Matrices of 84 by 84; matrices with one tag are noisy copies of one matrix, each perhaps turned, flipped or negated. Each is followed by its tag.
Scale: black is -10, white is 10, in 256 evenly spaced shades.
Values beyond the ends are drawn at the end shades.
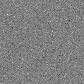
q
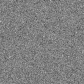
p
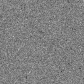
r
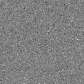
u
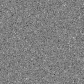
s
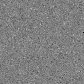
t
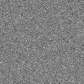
p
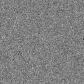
u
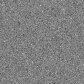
t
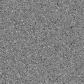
q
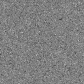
t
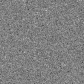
s
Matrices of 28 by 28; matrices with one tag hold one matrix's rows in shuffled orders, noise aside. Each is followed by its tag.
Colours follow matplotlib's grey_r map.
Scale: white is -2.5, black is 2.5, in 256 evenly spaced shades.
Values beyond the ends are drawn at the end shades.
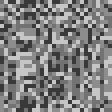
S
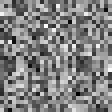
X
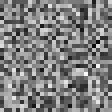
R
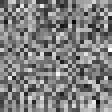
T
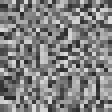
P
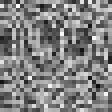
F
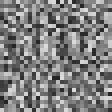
P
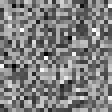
R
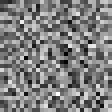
P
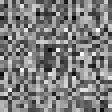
T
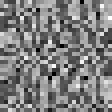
P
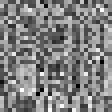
S
